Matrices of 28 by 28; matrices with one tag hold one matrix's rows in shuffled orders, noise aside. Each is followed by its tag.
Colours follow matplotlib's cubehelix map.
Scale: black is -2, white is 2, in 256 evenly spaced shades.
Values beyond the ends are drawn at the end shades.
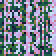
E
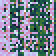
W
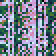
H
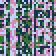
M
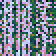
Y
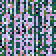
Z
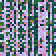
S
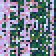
W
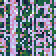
M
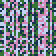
S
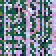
E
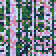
M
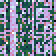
M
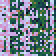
W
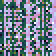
E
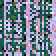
E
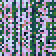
Y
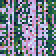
H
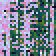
W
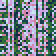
H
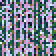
Z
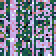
M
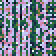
Y
